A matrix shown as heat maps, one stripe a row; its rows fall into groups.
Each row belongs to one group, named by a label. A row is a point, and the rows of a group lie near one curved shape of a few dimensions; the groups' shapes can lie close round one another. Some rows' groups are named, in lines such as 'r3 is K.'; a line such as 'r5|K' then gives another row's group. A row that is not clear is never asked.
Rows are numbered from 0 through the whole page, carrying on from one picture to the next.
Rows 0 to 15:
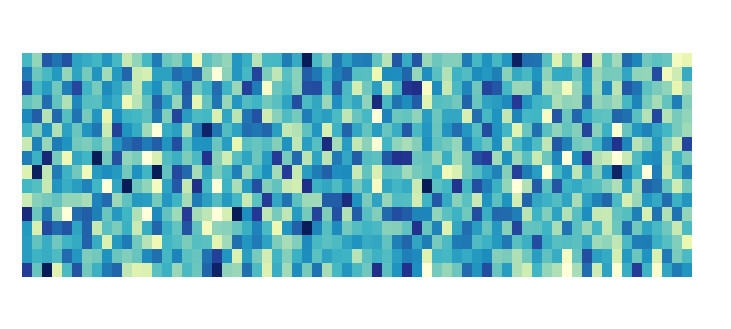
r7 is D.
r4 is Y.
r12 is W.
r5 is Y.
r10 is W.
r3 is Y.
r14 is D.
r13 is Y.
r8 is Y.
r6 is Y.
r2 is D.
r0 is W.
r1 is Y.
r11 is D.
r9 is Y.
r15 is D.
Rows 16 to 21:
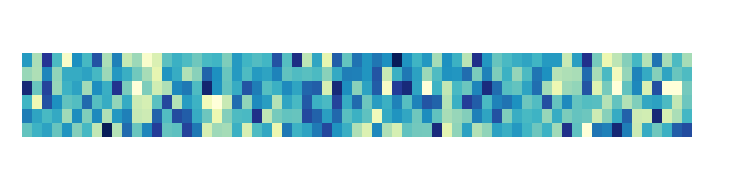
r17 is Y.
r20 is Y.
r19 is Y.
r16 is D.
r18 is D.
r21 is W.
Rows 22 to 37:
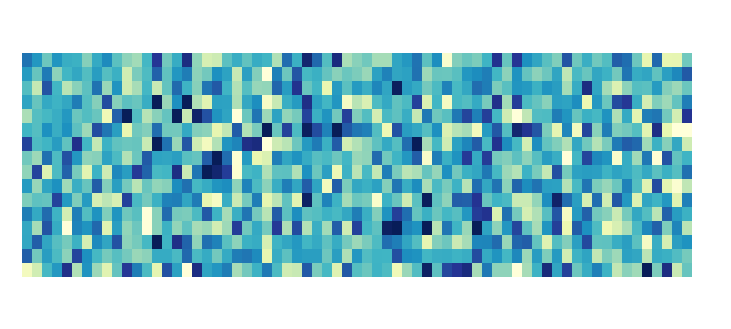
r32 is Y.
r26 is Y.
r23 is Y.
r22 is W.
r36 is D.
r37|Y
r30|Y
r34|D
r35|Y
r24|D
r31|D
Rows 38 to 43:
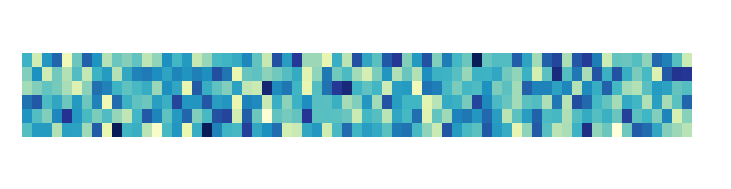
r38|D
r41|Y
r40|W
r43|Y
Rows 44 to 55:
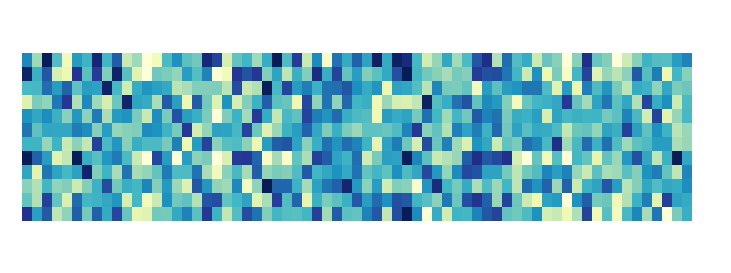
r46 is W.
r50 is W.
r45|D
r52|Y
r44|D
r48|Y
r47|Y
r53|W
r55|D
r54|D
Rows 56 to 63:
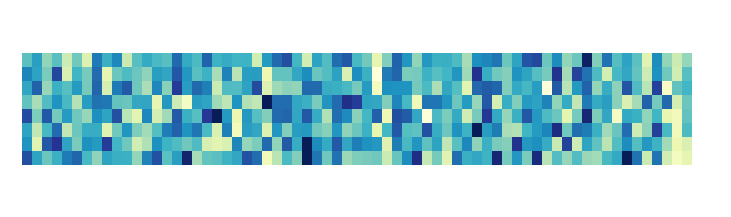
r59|W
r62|W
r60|D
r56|W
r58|Y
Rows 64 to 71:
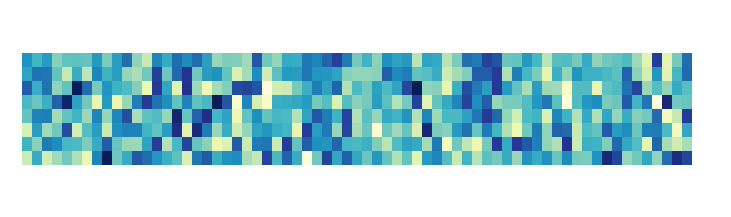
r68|Y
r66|D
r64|Y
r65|Y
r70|W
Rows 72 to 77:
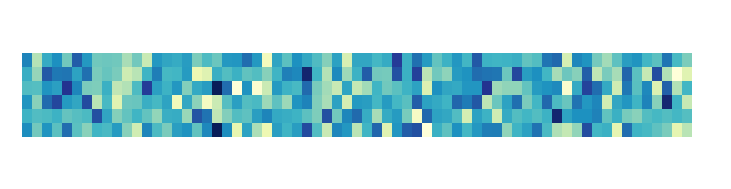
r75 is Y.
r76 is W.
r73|W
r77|D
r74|D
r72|D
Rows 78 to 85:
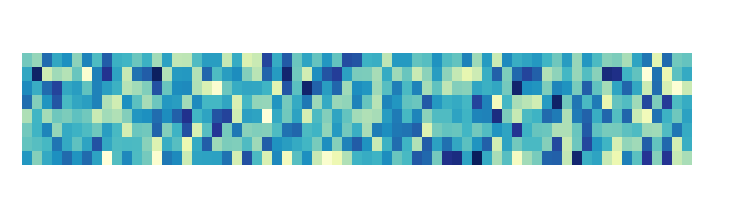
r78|W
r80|W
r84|W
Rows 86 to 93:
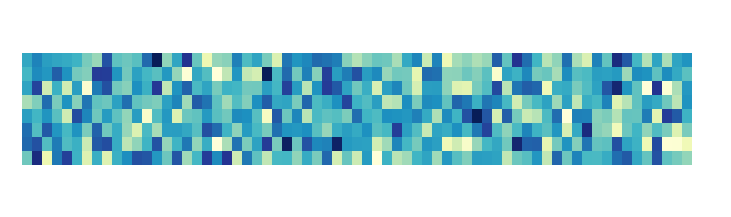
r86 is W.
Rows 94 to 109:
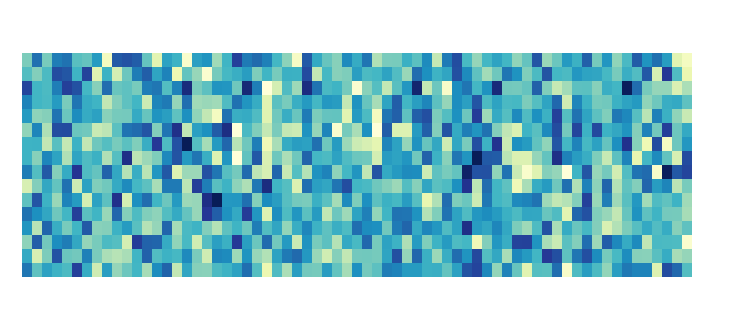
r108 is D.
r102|D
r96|D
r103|Y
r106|Y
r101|Y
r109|D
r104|Y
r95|Y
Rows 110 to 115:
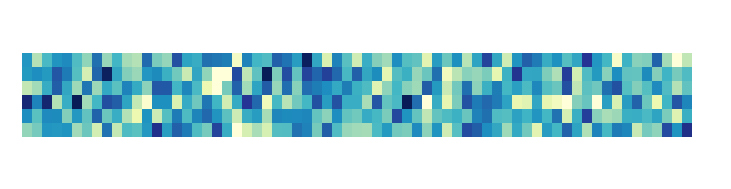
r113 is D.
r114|D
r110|D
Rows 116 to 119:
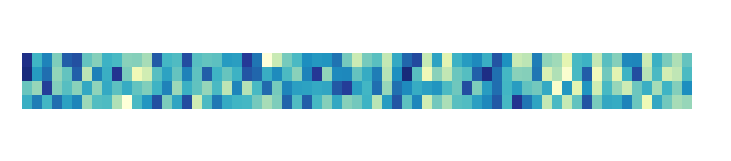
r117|D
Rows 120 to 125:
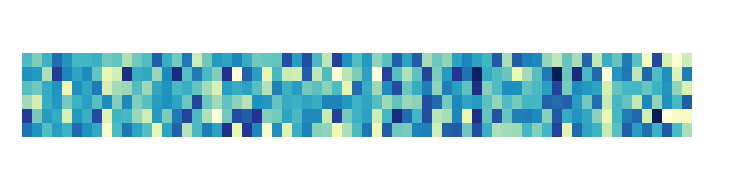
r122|D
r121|Y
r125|Y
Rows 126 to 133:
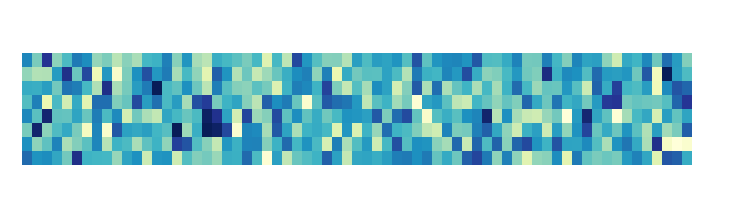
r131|Y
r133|D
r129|W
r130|D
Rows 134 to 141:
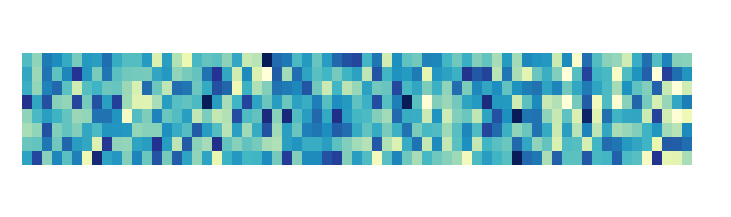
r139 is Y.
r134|W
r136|D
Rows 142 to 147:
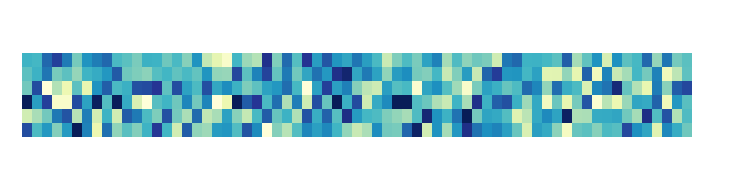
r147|D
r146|Y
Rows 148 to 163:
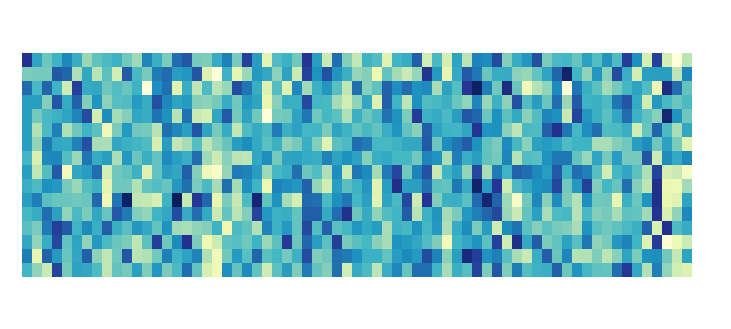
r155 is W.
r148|D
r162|Y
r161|W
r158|Y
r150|D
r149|Y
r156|D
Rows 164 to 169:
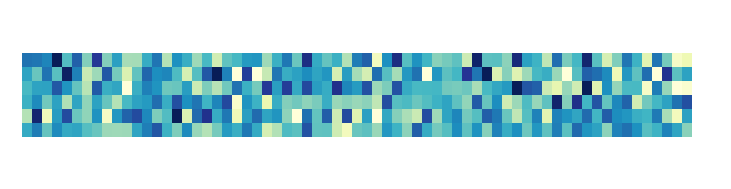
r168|Y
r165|D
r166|W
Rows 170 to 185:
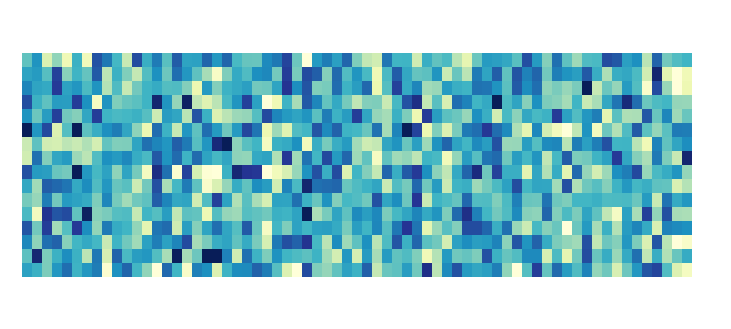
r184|Y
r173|D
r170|W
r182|D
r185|Y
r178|D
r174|W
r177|Y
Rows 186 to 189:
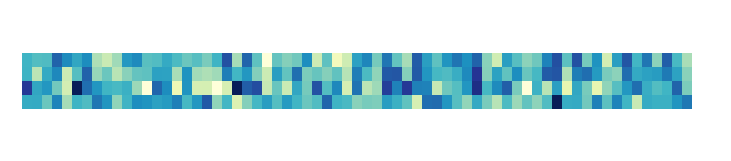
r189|W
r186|Y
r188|D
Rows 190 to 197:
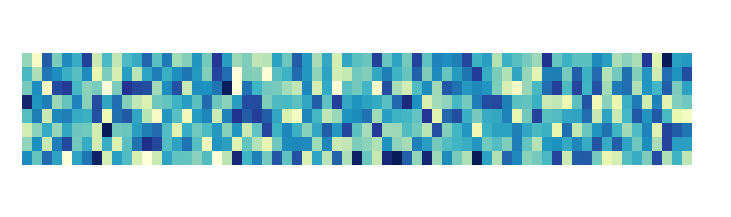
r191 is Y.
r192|Y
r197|D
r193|D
